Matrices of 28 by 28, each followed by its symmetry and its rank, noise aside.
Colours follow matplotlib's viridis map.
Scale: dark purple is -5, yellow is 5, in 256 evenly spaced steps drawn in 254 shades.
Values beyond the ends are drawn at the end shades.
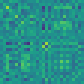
symmetric, rank four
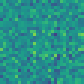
no symmetry, rank six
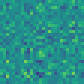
no symmetry, rank four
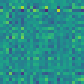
no symmetry, rank three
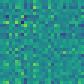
no symmetry, rank four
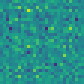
antisymmetric, rank six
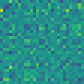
symmetric, rank four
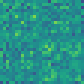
symmetric, rank six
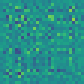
antisymmetric, rank four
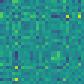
symmetric, rank three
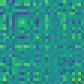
symmetric, rank three
